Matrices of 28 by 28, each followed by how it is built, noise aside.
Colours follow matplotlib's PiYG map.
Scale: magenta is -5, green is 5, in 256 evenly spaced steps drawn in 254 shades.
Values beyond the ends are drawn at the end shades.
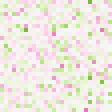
noise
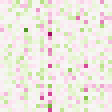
uneven columns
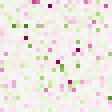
sparse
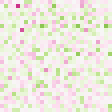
repeating columns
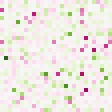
sparse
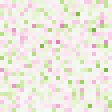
noise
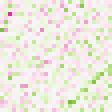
Hankel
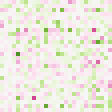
low rank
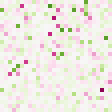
sparse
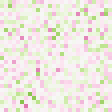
noise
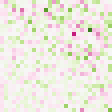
upper triangular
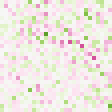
upper triangular
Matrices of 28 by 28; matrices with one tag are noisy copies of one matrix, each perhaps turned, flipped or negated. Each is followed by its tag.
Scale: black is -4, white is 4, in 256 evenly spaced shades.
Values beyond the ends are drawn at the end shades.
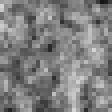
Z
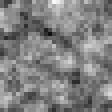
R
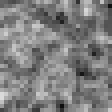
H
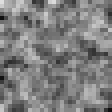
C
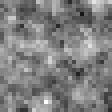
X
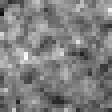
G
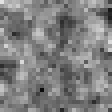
X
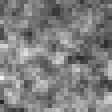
G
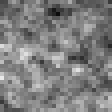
G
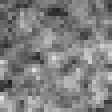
G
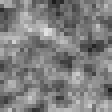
R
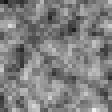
H
